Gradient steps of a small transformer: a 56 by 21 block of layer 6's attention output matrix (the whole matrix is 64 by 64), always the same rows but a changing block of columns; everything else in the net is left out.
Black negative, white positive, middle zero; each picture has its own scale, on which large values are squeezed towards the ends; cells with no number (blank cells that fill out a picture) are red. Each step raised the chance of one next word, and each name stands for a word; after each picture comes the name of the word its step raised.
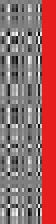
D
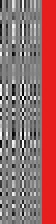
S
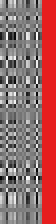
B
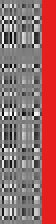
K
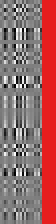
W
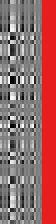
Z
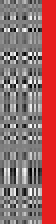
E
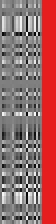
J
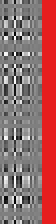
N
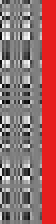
B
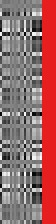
J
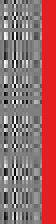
B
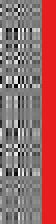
W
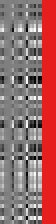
Z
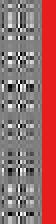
E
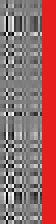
J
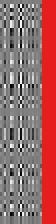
W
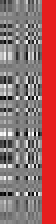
S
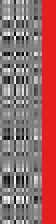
N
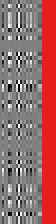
E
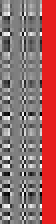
J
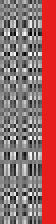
N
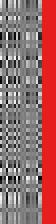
B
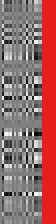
S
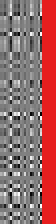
J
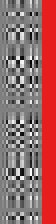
B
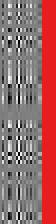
Z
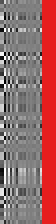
E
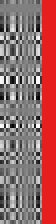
Z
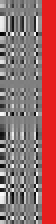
J
